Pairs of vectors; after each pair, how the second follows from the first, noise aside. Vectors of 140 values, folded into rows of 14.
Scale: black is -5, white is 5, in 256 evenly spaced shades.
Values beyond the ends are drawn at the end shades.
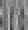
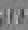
partly zeroed.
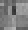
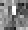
negated, scaled up.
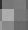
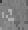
partly zeroed.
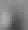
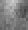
reversed, negated.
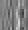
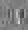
partly zeroed.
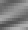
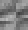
wrapped around.
